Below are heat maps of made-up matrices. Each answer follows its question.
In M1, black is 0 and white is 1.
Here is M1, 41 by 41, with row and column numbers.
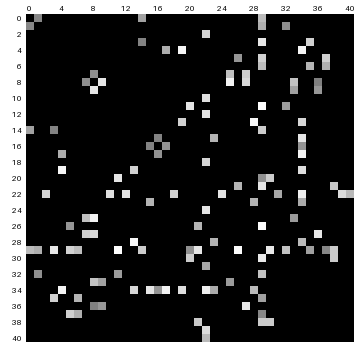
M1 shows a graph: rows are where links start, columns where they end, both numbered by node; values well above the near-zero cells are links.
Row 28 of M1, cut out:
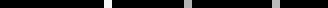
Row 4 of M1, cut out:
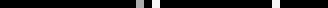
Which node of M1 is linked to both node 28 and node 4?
node 34
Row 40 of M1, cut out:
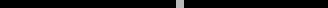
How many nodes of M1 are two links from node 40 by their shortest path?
8
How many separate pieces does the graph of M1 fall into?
3
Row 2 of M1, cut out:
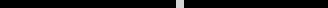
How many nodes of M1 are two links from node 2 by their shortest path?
8
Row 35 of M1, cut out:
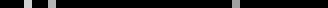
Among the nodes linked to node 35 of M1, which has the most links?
node 29
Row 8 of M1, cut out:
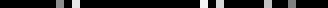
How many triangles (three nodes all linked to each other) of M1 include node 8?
6
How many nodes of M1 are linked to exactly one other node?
8
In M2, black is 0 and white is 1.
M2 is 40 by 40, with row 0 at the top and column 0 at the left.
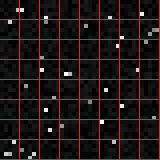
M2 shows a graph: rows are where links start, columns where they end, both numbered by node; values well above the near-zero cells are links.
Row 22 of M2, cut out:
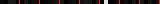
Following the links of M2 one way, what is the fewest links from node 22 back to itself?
4
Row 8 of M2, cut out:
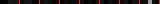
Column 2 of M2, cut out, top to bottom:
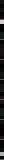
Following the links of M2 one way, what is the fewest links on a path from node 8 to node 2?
3
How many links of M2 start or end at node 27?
2
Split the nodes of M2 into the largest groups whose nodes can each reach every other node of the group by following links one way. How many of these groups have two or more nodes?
5
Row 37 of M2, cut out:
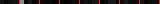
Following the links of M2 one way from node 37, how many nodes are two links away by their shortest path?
2
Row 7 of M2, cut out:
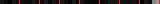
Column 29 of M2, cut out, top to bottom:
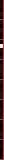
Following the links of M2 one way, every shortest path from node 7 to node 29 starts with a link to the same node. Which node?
node 38
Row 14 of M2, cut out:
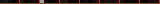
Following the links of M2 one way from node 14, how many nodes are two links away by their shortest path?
1
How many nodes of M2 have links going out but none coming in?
6
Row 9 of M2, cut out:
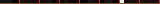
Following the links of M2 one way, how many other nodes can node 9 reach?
4
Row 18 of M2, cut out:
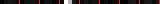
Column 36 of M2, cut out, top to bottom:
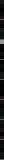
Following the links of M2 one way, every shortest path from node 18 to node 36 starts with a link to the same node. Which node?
node 17
